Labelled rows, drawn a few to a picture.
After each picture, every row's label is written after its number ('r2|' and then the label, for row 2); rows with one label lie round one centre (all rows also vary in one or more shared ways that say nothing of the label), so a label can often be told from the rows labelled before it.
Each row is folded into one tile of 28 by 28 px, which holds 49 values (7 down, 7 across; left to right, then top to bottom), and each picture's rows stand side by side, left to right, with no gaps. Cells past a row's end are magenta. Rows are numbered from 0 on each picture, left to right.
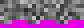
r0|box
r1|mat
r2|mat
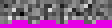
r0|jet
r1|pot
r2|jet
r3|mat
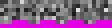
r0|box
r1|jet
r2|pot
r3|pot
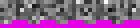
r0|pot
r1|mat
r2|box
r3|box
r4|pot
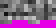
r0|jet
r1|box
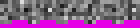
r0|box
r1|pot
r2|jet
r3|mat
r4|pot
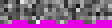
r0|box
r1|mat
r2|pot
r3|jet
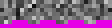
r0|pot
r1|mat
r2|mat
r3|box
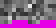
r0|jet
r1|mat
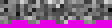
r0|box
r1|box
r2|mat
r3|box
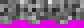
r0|box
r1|box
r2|pot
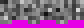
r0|box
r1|pot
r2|pot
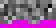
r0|mat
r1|pot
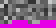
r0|mat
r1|box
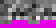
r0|jet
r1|jet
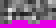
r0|jet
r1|box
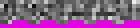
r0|mat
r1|mat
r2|jet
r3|jet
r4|box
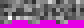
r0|jet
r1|box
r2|box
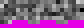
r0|mat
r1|jet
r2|box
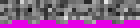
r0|box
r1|pot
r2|jet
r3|box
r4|jet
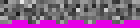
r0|box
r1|mat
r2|pot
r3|pot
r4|box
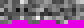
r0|box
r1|jet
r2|box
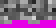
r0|box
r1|box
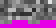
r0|jet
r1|box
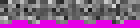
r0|box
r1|box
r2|box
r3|box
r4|mat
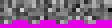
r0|pot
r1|pot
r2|pot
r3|box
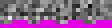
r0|jet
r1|jet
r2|pot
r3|mat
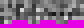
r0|pot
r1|jet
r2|jet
